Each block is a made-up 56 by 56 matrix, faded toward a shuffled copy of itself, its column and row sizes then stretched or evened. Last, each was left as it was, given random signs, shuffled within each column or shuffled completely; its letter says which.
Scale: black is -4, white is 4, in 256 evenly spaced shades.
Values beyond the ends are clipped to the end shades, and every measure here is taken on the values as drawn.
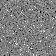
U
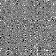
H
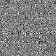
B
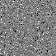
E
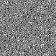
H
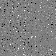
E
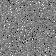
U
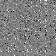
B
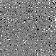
H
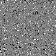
B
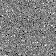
U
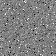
U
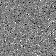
U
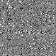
B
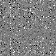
B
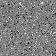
U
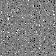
E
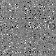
B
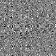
H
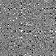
H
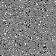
E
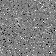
U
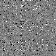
B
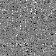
B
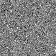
U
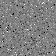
U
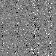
E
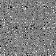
B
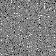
E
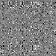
H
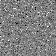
U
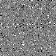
B
